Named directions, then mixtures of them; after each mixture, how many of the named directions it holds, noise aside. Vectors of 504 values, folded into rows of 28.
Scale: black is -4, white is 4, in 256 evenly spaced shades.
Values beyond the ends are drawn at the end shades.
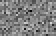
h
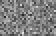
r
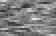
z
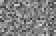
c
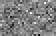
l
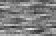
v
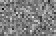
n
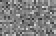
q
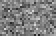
four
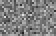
one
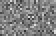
three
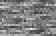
one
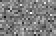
four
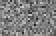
three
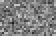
four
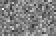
three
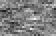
three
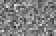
three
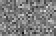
one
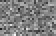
three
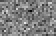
four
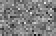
one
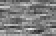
one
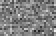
four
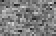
four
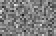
two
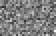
two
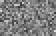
two
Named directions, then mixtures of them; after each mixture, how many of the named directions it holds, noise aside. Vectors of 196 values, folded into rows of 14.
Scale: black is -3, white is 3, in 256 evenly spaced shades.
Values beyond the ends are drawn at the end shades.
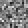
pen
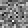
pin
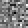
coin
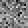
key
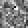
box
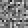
two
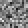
one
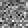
three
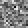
two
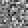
one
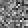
three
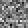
two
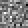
two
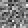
two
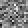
two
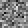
three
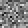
one
